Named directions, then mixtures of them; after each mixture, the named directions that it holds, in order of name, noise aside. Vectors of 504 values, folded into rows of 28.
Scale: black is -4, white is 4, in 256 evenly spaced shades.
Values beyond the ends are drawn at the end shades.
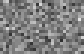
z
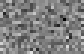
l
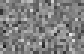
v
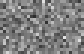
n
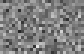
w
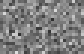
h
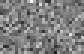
v, w, z.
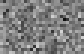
l, w.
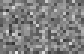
h.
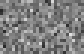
v.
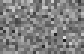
h, n, v.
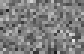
h, v, w.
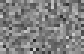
l, v.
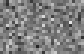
h, w, z.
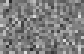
n, w, z.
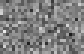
v.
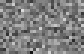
h, l, v.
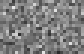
h.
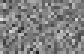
n, v, w.
